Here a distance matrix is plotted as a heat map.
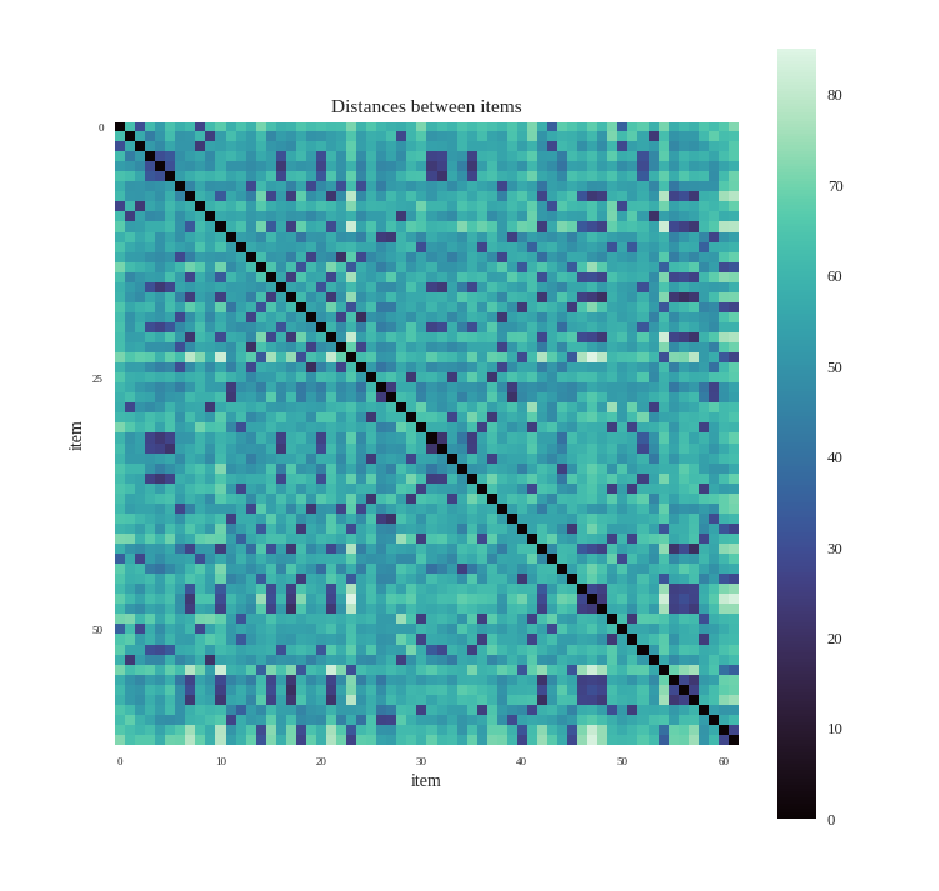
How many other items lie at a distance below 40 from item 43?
4
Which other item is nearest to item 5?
32
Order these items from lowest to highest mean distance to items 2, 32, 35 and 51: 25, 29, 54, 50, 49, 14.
50, 49, 14, 25, 29, 54
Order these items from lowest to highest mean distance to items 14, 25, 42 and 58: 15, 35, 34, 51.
51, 15, 34, 35
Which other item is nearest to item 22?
13
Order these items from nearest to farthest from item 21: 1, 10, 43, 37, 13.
10, 13, 1, 43, 37
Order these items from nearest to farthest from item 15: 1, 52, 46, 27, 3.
46, 1, 3, 52, 27
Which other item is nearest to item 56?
17
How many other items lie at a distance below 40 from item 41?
6
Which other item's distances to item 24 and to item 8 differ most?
19
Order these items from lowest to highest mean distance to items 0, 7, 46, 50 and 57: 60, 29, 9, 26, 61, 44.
26, 9, 29, 44, 60, 61
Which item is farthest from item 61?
47
